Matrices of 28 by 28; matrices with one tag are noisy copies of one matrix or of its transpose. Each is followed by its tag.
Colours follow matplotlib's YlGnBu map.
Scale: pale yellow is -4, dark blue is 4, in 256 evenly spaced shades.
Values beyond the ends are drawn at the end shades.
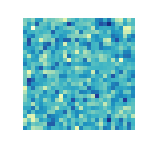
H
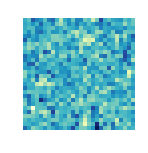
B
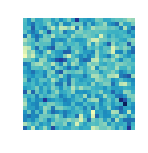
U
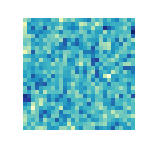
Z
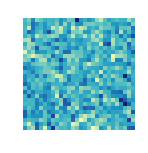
U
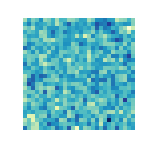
H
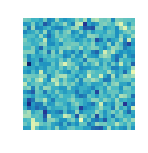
H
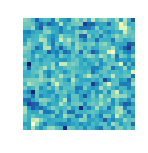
H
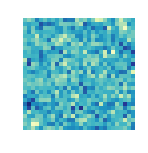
H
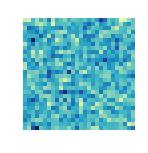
Z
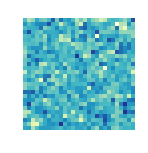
H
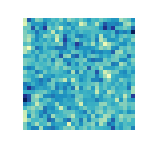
Z
